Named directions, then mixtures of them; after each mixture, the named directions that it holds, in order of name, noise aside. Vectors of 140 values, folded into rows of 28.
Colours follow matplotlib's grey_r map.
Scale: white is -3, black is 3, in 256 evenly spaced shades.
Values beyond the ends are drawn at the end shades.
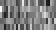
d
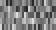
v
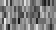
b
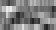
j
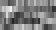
j.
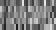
b, d, v.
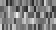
v.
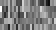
b, d.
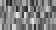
v.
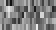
b, j, v.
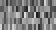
v.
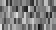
v.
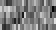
d, j, v.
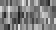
b, d, j.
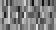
b, d, v.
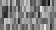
b, d, j.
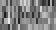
b, d.
